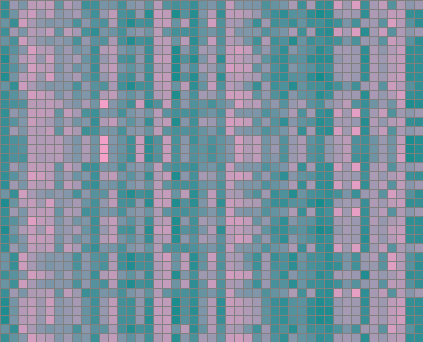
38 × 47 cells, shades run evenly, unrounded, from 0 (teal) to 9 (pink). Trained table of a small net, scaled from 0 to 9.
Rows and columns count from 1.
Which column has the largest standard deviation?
40
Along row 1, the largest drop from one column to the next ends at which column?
41
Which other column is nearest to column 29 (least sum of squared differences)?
16
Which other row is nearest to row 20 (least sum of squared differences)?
25
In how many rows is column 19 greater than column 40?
29
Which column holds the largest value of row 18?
12
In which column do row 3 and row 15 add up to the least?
37
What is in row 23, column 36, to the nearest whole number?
0
